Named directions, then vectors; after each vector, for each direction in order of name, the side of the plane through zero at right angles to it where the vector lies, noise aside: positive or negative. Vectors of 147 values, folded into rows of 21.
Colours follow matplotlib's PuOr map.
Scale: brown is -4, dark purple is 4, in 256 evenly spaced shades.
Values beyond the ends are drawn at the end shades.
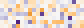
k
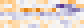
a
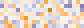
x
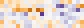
positive, positive, negative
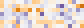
positive, positive, negative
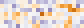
negative, negative, negative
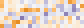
positive, negative, negative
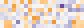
positive, positive, positive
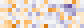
positive, negative, positive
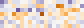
negative, negative, positive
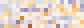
negative, positive, positive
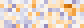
negative, positive, negative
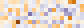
positive, negative, negative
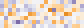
negative, positive, positive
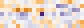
positive, positive, negative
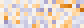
negative, negative, negative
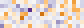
negative, negative, positive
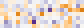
negative, negative, negative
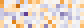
positive, positive, negative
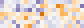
negative, negative, positive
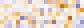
negative, negative, negative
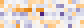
positive, positive, negative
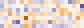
negative, positive, positive
